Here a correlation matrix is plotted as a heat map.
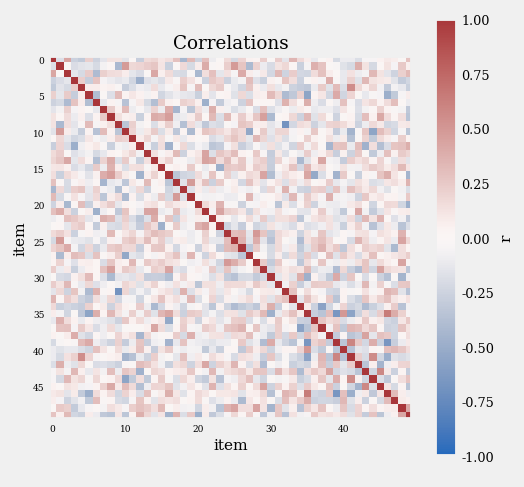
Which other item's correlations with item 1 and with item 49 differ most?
10
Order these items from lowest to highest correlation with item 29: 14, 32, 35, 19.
19, 32, 14, 35
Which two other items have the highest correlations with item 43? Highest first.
45, 38
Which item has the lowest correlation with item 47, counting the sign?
26
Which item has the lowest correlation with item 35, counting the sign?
39
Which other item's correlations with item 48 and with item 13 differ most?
23
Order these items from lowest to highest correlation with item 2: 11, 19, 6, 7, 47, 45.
6, 47, 11, 19, 45, 7
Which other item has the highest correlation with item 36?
1
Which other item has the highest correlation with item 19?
17
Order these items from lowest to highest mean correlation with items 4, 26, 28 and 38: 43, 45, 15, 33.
33, 15, 45, 43
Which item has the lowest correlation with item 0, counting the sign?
18
